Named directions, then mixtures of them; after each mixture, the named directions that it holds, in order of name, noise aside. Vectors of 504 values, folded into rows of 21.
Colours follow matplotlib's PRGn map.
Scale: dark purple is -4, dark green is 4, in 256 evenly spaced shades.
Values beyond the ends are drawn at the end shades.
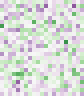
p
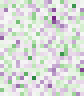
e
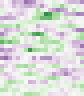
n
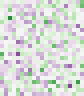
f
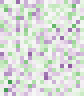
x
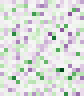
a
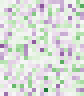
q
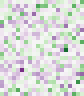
a, f, p.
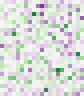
a, q.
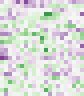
n, q, x.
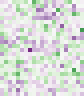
f, n, p.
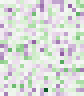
q.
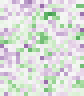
f, n, q.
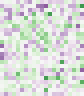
n, p, q.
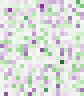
q.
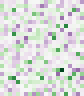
a.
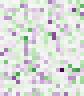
a, p, q.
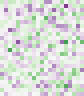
e, f, p.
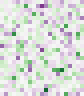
a, q.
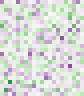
x.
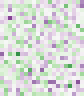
f.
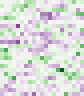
a, n.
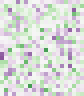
q, x.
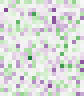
e, x.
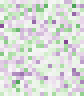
p.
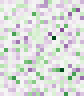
a.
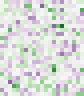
e, p, q.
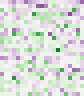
a, n.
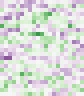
n, p.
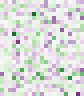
a, e.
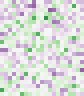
e, n.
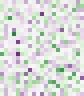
a, f.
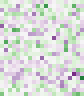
a, p.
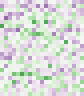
n, p.
